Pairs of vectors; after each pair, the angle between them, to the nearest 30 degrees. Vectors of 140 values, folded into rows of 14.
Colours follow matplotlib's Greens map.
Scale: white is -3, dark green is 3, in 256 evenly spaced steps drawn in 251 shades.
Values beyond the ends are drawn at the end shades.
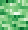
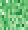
120 degrees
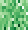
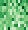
150 degrees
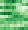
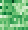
30 degrees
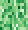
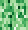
30 degrees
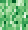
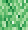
90 degrees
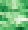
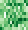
120 degrees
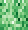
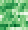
120 degrees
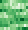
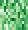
90 degrees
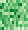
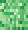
150 degrees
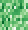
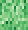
120 degrees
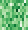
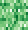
60 degrees
